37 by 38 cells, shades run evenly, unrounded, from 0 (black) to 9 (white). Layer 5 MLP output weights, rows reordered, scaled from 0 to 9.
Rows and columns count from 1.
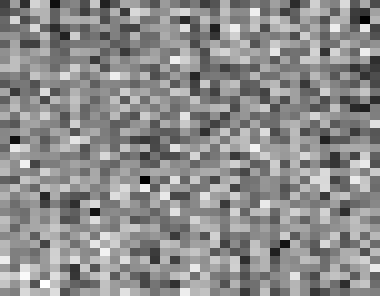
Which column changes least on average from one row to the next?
6
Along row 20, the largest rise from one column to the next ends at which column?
37
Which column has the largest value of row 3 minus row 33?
28
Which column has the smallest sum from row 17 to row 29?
15
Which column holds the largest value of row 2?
26
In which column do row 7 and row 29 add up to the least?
33
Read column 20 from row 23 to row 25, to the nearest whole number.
7 4 5
